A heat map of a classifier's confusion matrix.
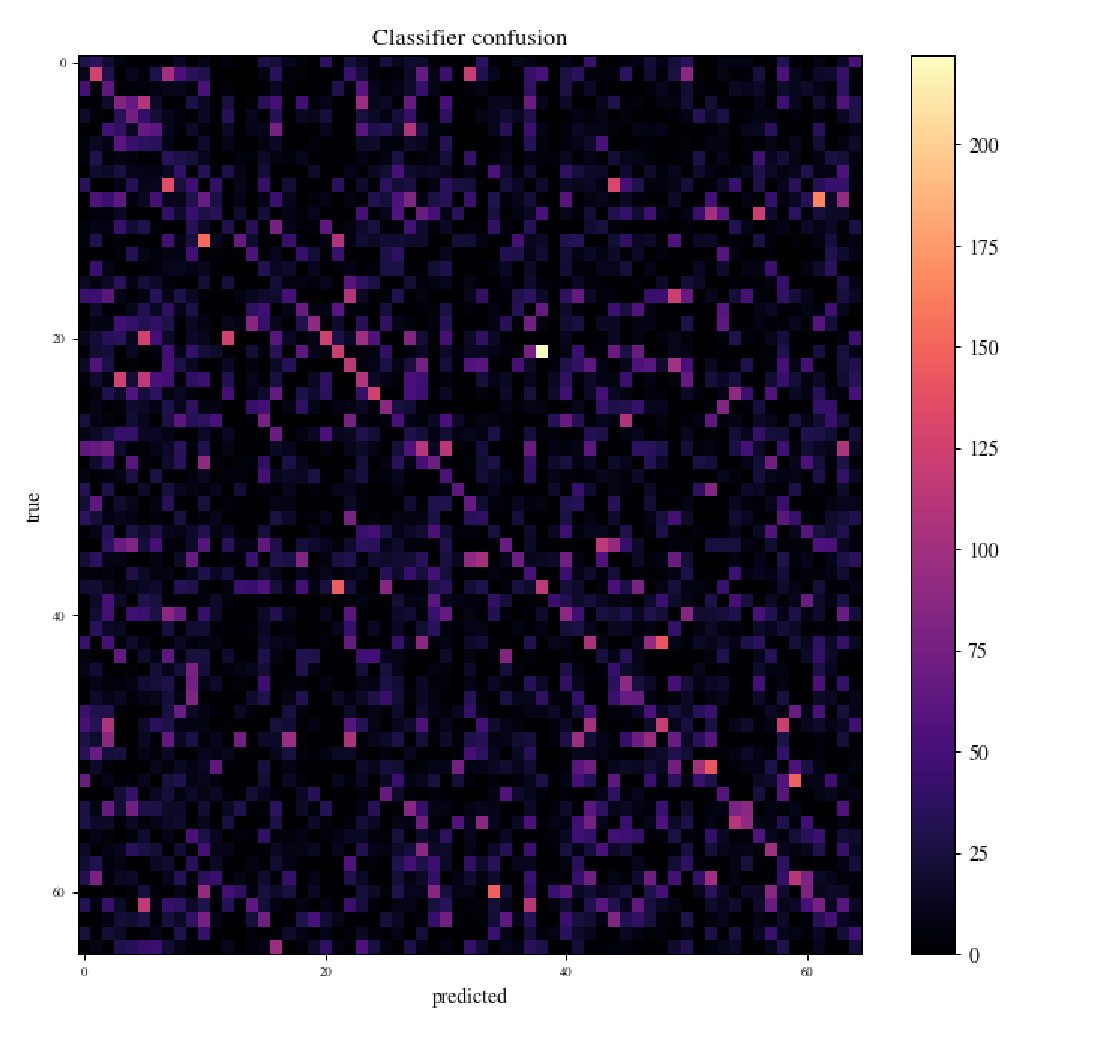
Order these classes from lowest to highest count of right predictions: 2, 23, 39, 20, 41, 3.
41, 39, 2, 3, 23, 20
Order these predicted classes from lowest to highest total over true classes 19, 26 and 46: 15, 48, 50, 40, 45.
48, 50, 40, 15, 45
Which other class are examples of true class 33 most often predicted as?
22
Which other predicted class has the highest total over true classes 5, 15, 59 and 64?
16
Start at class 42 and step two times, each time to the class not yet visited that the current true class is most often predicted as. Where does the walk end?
58
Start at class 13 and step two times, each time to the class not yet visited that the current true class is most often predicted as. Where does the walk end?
61
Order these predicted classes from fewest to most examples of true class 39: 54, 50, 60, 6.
50, 6, 54, 60
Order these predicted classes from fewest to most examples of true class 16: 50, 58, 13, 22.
13, 50, 58, 22
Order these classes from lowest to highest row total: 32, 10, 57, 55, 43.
32, 43, 57, 55, 10
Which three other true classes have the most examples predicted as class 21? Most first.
38, 13, 18
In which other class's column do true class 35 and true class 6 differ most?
44
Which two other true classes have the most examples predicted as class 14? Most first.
19, 61
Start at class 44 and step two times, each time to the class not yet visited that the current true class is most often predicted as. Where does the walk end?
7
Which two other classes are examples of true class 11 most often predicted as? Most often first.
56, 52
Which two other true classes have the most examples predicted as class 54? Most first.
55, 24
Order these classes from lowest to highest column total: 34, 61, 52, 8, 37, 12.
12, 34, 8, 52, 61, 37
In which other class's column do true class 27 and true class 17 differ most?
49
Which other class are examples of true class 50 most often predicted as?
1
